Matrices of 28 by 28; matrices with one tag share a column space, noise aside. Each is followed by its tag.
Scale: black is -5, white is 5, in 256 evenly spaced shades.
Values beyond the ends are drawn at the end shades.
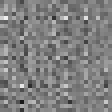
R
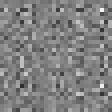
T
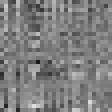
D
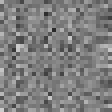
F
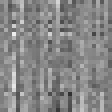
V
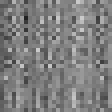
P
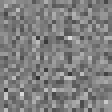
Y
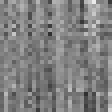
V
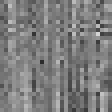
V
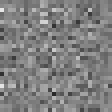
T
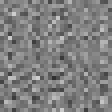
Y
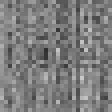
P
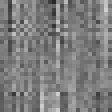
V
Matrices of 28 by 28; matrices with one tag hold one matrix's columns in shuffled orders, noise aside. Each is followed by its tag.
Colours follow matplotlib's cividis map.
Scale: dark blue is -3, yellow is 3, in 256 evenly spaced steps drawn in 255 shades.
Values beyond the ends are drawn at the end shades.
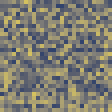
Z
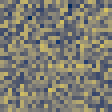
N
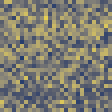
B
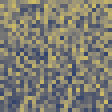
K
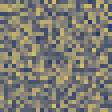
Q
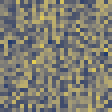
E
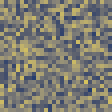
N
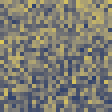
K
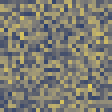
Q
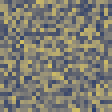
N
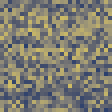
B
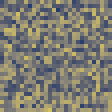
Z
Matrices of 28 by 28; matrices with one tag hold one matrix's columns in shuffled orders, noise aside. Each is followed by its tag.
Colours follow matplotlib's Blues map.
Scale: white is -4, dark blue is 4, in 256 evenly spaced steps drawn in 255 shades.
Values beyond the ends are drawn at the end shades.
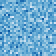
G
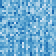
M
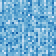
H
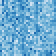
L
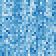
L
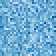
G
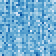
L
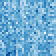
M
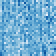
L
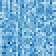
H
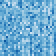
M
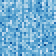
H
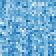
M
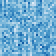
H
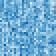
H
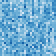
H
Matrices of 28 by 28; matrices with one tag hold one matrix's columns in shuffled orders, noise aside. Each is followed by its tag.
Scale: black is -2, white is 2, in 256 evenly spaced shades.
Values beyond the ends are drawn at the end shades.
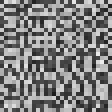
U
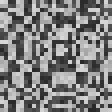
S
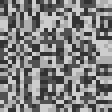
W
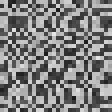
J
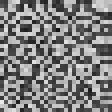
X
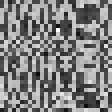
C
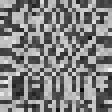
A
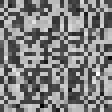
W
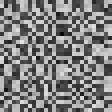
X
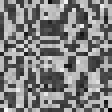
C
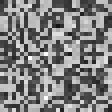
W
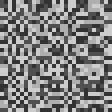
X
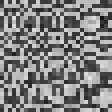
J
